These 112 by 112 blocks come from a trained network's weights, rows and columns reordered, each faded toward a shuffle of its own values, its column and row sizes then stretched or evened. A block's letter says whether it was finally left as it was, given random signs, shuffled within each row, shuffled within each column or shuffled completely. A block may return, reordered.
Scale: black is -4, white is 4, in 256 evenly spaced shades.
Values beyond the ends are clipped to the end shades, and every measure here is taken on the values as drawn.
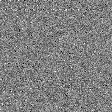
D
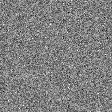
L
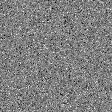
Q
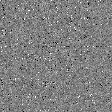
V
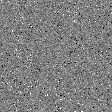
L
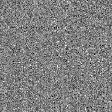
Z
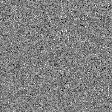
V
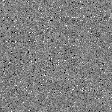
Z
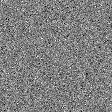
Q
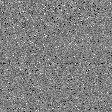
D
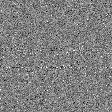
D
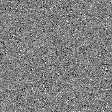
L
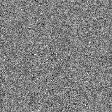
Z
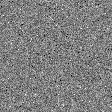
Q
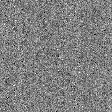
L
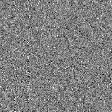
Z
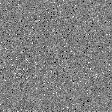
V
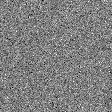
Q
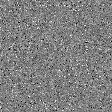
D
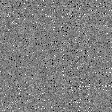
V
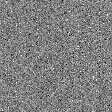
L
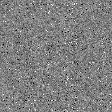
V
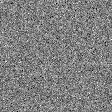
Q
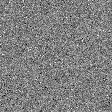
Q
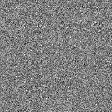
Z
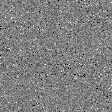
D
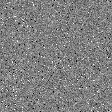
L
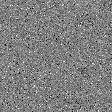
Q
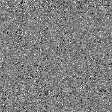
Z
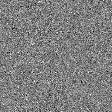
V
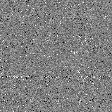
V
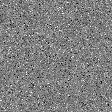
Q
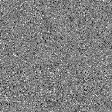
Z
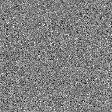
V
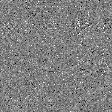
Z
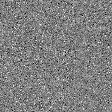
L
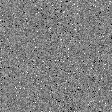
L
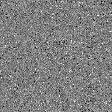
V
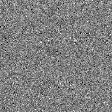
V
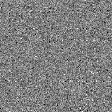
Z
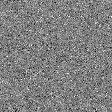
D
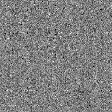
Z
